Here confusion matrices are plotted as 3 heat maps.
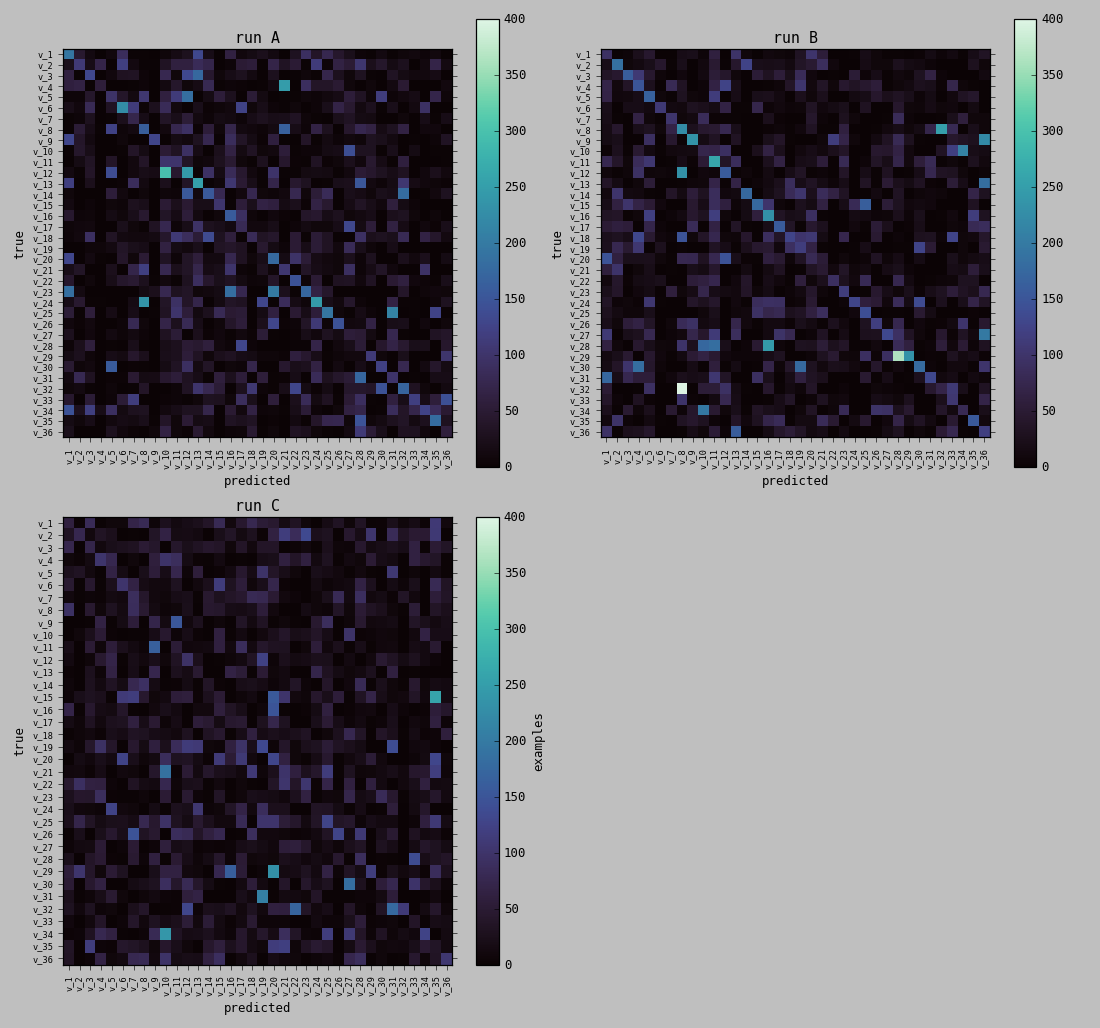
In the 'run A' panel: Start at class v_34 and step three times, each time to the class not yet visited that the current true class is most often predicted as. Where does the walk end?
v_28
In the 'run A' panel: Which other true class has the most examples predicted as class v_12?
v_5
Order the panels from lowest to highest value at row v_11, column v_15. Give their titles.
run B, run A, run C
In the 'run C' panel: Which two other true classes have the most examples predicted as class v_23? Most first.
v_2, v_22
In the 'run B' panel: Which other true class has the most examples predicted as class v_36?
v_9
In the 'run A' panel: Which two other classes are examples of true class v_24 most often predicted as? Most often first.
v_8, v_19
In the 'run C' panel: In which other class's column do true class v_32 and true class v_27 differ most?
v_31
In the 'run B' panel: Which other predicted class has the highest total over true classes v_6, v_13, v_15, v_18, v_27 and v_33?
v_36
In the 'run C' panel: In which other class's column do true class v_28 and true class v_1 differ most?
v_33
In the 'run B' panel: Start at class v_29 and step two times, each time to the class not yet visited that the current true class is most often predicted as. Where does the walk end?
v_16
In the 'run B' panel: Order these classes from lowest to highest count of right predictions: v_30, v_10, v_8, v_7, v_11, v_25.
v_10, v_7, v_25, v_30, v_8, v_11
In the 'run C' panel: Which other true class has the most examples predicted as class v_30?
v_23
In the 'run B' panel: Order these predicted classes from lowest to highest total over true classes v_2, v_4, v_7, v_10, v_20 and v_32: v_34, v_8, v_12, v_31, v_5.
v_31, v_5, v_34, v_12, v_8
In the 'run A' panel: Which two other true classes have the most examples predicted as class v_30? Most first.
v_32, v_5
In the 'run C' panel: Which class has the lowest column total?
v_32
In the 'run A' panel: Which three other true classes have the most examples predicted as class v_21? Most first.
v_4, v_8, v_24
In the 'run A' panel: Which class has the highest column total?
v_12
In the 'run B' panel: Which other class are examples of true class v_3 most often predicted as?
v_4
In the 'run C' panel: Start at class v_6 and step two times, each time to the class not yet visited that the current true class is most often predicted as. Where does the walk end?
v_35
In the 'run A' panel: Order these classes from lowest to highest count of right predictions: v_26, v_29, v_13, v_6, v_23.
v_29, v_26, v_23, v_6, v_13
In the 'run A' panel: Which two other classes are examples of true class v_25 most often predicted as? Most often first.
v_31, v_35
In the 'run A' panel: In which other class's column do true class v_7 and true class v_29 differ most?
v_36
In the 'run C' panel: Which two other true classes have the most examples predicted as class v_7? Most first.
v_26, v_15
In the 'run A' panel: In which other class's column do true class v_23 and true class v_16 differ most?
v_20
